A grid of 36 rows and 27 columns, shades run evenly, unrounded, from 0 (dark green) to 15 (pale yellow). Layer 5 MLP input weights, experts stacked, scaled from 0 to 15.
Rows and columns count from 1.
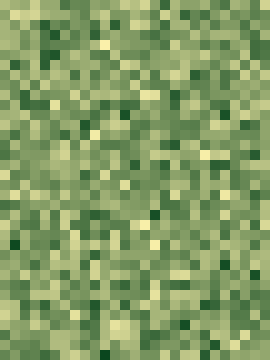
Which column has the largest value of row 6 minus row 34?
21
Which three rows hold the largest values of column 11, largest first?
5, 18, 2
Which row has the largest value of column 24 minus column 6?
4
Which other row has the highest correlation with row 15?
11
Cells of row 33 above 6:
18
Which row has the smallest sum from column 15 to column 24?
17
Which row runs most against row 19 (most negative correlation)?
29
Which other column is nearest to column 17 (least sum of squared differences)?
22
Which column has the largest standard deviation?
23
